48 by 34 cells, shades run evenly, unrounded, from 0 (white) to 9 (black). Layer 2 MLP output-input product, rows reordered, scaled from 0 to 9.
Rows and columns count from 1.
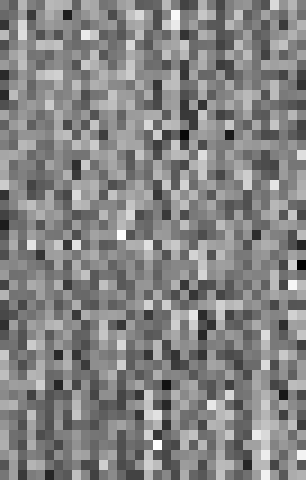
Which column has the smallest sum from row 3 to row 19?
3
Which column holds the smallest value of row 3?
20
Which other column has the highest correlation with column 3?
11
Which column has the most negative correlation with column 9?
8
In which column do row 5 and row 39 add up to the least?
5
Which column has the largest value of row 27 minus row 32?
34
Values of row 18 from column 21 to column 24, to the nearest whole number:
3 5 2 5
